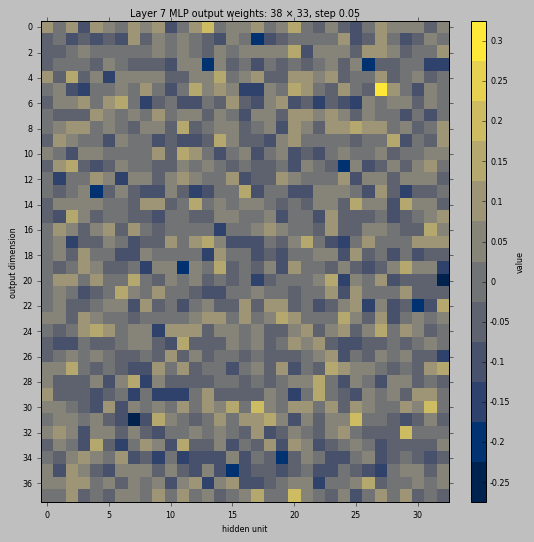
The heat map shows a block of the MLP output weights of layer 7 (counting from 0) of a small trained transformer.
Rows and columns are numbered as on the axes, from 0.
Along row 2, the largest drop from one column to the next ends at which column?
21
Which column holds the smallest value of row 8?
19
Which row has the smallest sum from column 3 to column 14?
29
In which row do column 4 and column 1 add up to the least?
13
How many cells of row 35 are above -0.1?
22
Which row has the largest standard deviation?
5
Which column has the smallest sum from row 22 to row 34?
7
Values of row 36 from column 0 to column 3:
0.05 0.05 0.1 0.1
